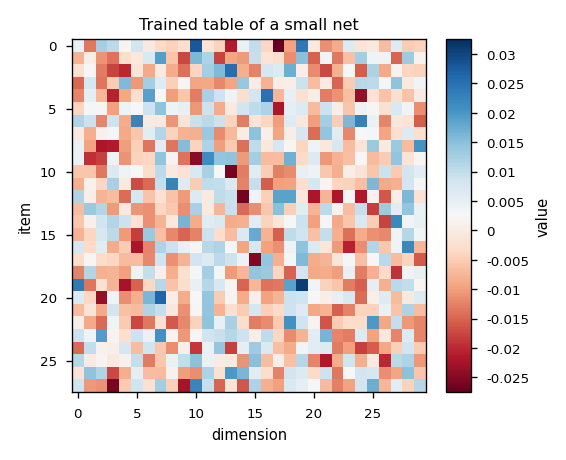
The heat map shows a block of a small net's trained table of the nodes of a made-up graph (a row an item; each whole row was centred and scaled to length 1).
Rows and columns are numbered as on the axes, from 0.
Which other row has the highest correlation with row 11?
16
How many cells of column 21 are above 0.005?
8
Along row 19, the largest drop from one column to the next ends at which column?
1
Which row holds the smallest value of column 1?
9
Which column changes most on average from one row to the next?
13
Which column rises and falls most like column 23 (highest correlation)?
5
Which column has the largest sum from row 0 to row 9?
11
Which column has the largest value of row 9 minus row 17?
15
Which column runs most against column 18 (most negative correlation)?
4
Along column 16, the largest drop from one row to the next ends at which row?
19
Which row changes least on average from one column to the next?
10
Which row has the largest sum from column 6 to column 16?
23
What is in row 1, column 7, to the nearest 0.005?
0.02
